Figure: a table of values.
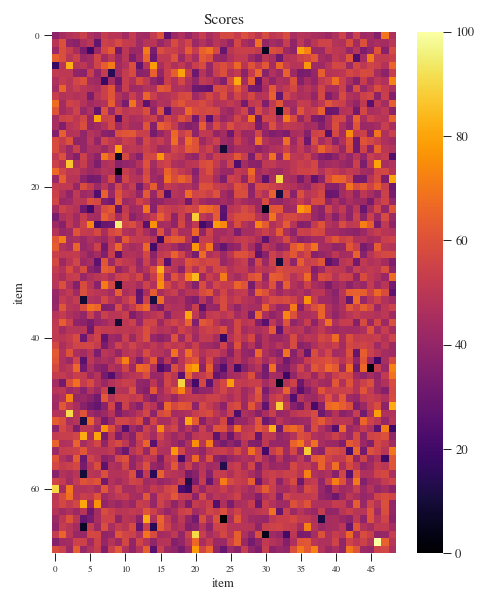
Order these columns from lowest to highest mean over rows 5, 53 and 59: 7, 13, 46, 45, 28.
7, 13, 46, 45, 28
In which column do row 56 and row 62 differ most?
4
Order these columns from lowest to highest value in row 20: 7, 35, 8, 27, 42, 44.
8, 35, 7, 27, 44, 42
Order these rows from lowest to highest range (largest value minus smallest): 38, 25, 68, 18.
68, 38, 18, 25
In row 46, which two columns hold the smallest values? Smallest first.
32, 20
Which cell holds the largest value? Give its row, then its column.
67, 46
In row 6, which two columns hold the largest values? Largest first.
26, 48
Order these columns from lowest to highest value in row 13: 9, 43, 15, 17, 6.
15, 6, 43, 9, 17
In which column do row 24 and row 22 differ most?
20
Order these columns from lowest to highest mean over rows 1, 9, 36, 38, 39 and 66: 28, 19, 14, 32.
32, 28, 14, 19
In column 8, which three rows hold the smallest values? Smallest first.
47, 5, 45
